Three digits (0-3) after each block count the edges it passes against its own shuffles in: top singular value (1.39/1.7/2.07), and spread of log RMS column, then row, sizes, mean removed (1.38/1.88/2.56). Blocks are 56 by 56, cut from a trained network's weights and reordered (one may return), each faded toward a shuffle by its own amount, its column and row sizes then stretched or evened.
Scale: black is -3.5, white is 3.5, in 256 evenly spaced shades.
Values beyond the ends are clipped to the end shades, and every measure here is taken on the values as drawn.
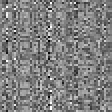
3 3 0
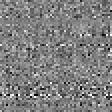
2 1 3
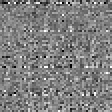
0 1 3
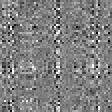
3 3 2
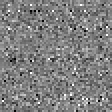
0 1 2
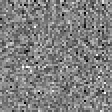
1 1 1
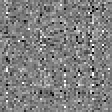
2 2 1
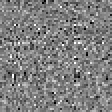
2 1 1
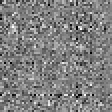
0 2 3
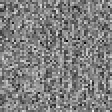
1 0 0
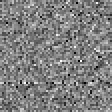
1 0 1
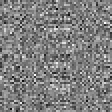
3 2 1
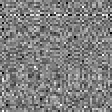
3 1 1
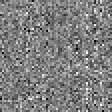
1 2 0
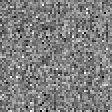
0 0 1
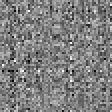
1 2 1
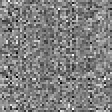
2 2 1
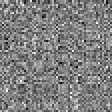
3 1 0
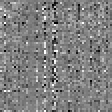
1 3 2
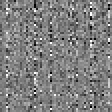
2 3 1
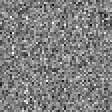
1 1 0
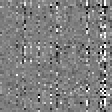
3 3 1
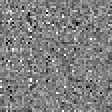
0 2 2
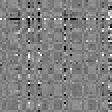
3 2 1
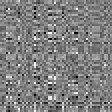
3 2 2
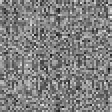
2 0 1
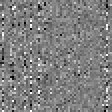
0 3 0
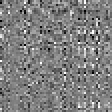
3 3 1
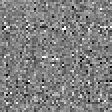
0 2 2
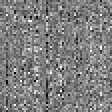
1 3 1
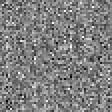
1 2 0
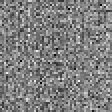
2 1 0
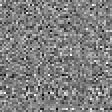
2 1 2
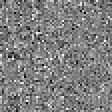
2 0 0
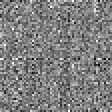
1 2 2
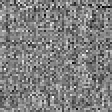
2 0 2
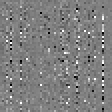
2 3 1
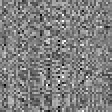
2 2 1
